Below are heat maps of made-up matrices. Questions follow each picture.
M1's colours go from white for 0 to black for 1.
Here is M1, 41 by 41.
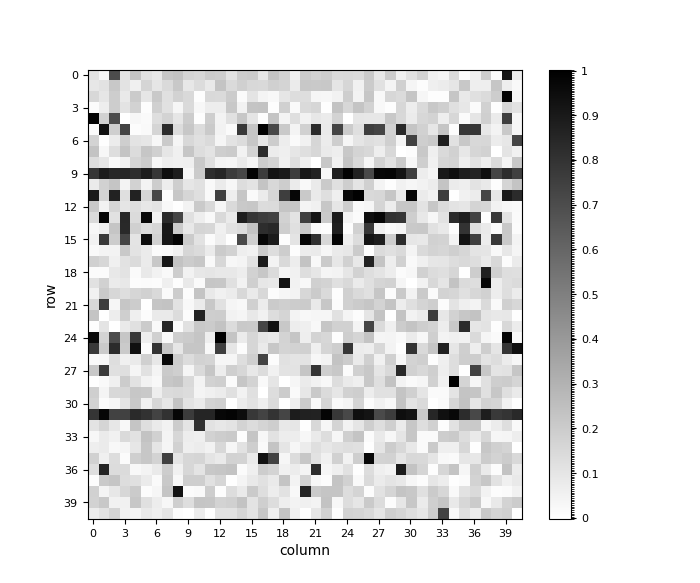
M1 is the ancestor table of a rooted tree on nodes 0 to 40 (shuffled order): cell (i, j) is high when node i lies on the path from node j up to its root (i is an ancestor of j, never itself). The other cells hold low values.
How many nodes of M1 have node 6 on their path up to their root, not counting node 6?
3
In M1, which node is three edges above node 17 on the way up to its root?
14
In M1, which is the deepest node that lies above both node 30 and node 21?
9
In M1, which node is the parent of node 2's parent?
4
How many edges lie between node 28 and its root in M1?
3
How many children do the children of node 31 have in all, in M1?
3
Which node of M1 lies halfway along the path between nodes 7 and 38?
23
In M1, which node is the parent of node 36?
27
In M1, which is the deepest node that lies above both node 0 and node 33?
25
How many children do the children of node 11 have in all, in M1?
3
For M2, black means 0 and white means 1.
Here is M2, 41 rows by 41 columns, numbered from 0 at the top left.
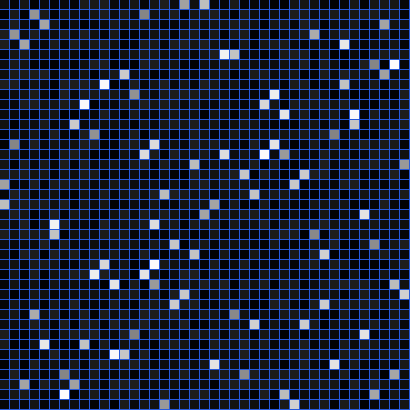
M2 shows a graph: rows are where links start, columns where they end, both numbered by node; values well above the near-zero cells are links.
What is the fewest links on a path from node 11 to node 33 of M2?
7
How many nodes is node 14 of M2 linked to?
3
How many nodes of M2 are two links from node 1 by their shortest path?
3
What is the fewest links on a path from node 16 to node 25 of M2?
2
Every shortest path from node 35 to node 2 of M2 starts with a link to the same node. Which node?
node 12
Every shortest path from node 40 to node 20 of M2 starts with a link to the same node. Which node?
node 29
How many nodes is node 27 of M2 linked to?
2
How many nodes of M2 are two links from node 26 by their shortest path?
4
